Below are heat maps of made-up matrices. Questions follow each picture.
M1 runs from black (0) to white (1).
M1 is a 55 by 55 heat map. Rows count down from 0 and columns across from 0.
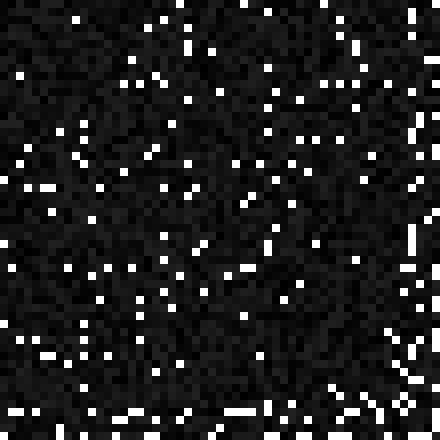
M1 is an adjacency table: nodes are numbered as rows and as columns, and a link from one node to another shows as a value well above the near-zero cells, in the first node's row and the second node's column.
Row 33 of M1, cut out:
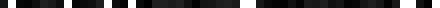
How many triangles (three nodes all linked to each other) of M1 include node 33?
6
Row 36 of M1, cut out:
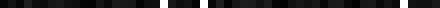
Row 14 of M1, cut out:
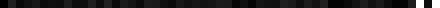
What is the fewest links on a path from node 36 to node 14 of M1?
4
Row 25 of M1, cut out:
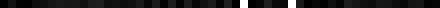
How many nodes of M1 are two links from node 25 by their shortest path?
6
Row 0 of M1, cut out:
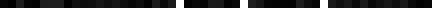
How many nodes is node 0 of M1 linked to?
4
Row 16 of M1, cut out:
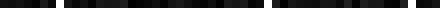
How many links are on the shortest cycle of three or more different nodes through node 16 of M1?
3
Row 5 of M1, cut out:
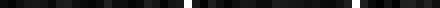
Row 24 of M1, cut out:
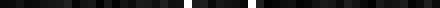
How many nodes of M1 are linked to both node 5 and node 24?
1
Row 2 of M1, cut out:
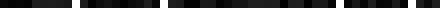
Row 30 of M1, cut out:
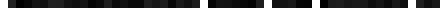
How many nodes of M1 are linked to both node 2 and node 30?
1
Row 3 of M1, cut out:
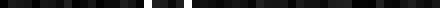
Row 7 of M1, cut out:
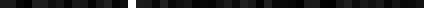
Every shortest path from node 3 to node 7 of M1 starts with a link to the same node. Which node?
node 18
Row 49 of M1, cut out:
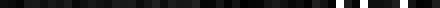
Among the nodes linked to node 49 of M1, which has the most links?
node 42
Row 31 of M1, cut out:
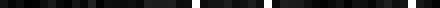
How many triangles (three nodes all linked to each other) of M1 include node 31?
1
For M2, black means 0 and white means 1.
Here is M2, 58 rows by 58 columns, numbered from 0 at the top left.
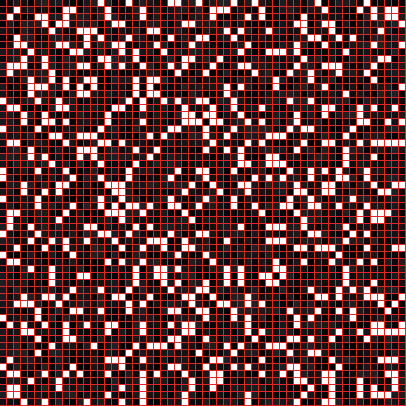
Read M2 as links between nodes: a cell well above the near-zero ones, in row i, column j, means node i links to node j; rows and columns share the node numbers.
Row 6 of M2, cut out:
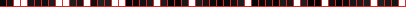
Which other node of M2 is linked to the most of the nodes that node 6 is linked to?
node 26
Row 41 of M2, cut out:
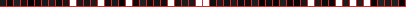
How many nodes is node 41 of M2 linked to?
10
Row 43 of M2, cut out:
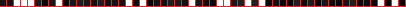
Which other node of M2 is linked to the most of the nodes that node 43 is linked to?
node 47
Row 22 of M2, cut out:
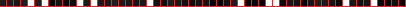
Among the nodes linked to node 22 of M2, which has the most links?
node 53
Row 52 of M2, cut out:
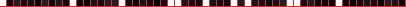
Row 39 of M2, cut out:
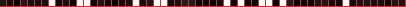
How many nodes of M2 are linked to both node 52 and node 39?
0
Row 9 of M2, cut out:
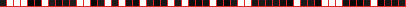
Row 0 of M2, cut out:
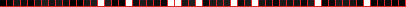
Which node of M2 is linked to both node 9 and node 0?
node 24
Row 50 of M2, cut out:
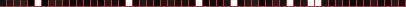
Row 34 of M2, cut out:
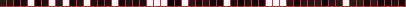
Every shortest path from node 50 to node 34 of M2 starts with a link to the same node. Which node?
node 5
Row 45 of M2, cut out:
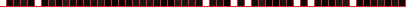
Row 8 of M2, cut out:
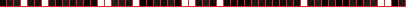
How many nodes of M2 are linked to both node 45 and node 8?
0
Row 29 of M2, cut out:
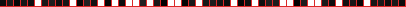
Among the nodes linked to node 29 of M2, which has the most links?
node 44
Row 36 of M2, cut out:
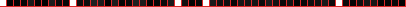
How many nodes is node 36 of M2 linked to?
5
